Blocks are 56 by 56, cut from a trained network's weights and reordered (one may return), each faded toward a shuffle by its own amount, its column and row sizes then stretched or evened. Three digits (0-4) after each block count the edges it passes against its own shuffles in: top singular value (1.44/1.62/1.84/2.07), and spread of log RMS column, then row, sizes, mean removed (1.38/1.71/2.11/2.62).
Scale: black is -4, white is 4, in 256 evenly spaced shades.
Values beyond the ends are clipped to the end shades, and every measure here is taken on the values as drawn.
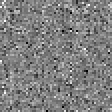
1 2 1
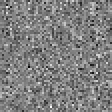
2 2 0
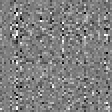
3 4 2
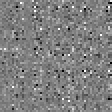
0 3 2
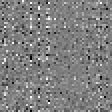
1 4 2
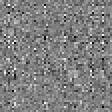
3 3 2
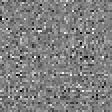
2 2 3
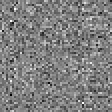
3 2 0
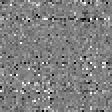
1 2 3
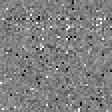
1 1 1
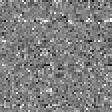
2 0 2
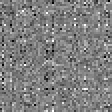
1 3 2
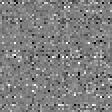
0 1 3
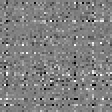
2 3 4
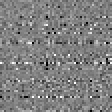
3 1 4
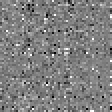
1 3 2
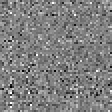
1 1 3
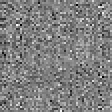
3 3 0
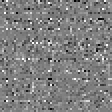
0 2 4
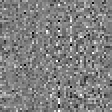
2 3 0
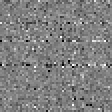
1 1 3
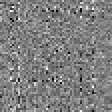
1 3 1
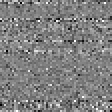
2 0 4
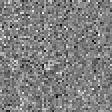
2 1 0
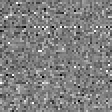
1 1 2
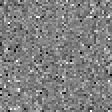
0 2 1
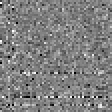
3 1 2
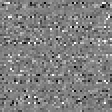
1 0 4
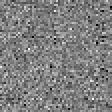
1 1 1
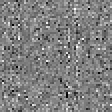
1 3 1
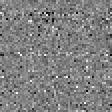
0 2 3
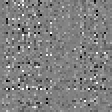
0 4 2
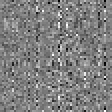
4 4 0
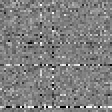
4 0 3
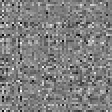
4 3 3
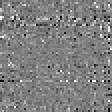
2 1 3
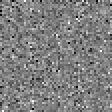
0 1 0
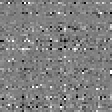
1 2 4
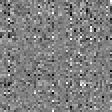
3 4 2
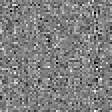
3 2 1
